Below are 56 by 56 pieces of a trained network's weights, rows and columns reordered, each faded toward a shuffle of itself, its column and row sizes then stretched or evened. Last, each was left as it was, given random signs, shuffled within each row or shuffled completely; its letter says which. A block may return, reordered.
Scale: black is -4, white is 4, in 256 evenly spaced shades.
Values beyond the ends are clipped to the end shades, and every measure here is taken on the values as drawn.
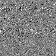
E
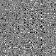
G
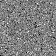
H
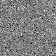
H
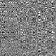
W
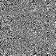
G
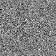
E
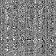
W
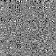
W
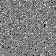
H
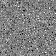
H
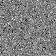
H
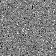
H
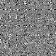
G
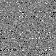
E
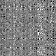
W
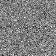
E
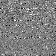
E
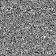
E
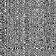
W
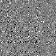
W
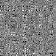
W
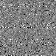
E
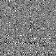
G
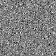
E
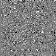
G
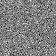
H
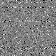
E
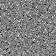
H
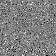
E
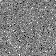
H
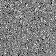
H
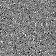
H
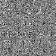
G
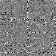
G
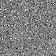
E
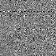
G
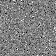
H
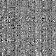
W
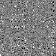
G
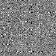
G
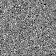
H
